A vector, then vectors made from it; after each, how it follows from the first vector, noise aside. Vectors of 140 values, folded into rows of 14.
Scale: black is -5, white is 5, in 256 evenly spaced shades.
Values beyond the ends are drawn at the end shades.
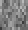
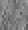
reversed, negated, shrunk.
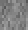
reversed, shrunk.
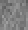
reversed, shrunk.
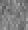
reversed, shrunk.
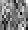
reversed, negated, scaled up.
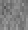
reversed, shrunk.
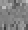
reversed, negated, partly zeroed.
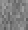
reversed, negated, shrunk.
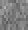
reversed, negated, shrunk.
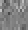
partly zeroed.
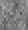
reversed, negated, shrunk.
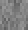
reversed, negated, shrunk.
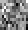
reversed, negated, scaled up.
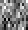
reversed, negated, scaled up.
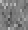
wrapped around, partly zeroed.
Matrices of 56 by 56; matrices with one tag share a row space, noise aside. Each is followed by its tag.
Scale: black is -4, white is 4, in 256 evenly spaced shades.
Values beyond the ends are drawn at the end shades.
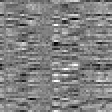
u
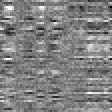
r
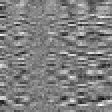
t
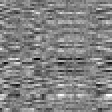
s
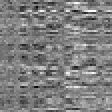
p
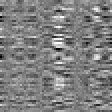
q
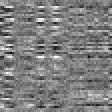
r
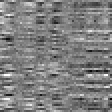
r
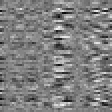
q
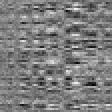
p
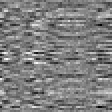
s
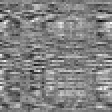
s
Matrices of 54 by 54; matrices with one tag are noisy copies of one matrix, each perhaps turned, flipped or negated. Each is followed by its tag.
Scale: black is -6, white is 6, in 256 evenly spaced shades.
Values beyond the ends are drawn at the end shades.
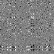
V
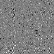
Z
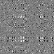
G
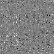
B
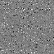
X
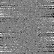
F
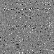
X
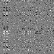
V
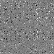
B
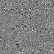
X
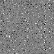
X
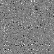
X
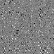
Z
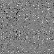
B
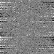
F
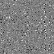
X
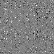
B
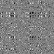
G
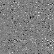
Z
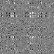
G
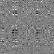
G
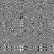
V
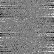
F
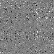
B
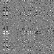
V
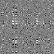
G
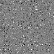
X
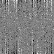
F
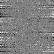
F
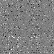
B
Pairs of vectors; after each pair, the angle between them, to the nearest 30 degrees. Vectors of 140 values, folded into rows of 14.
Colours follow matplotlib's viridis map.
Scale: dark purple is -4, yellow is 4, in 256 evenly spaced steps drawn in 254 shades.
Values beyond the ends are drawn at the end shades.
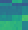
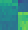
90 degrees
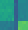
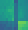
30 degrees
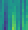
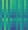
120 degrees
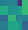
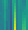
90 degrees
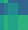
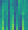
90 degrees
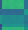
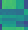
30 degrees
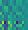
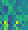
150 degrees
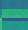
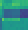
150 degrees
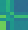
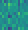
90 degrees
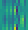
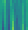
90 degrees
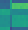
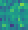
60 degrees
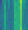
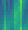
30 degrees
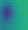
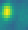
150 degrees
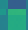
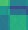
60 degrees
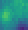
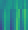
90 degrees
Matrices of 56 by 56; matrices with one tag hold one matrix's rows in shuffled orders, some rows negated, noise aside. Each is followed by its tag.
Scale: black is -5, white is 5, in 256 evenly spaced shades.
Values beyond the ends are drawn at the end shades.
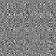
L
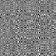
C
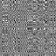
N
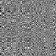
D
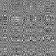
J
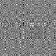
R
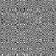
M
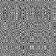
R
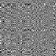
D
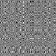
R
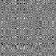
M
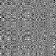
D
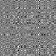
C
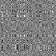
M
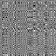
N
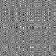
R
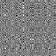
R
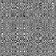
M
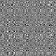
L
